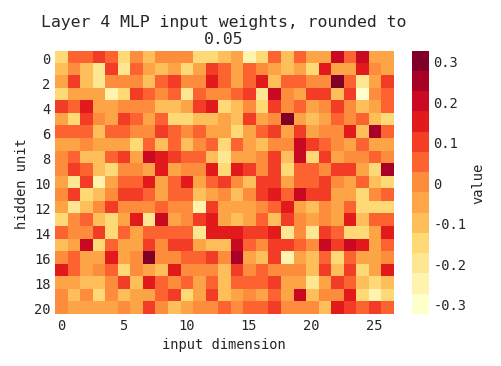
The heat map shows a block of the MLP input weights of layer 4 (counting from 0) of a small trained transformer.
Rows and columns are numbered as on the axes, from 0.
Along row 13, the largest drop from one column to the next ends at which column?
7
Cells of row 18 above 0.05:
4
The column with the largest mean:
17
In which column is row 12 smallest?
11
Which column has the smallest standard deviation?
6
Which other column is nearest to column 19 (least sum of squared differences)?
9
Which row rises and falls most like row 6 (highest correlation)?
8
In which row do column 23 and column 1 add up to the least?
10
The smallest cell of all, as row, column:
3, 24
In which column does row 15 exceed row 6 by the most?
14
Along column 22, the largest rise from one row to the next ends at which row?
2
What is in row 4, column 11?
0.1
